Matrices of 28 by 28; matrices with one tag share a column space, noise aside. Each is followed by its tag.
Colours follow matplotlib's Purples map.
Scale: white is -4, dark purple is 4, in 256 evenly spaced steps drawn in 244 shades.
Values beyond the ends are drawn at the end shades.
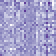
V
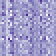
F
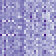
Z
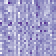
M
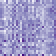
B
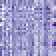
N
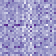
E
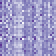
F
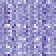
E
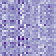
E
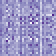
F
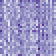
B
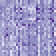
N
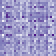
Z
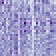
M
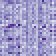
E
